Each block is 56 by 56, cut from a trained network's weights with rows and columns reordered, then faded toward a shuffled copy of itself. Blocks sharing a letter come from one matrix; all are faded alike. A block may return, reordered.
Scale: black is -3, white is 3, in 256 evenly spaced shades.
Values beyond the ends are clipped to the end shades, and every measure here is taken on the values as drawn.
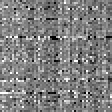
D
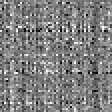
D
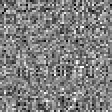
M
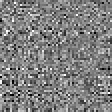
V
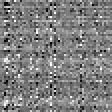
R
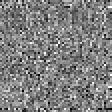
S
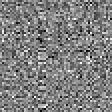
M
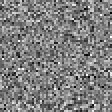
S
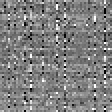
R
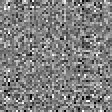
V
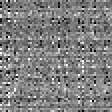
R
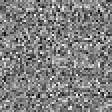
S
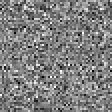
M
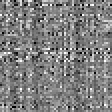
D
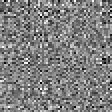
M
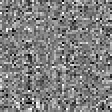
V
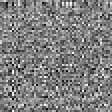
M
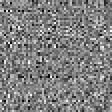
V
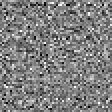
S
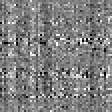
D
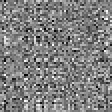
M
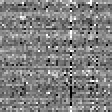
R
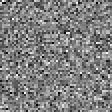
S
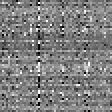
R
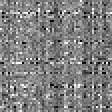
D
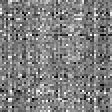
D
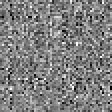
V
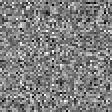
S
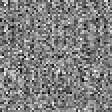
S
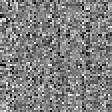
V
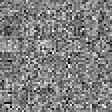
S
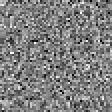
S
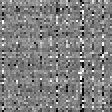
R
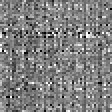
D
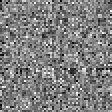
S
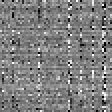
R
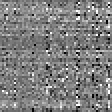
R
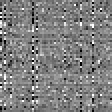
R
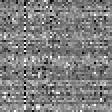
R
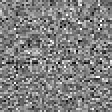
S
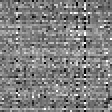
R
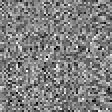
S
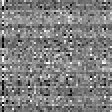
R
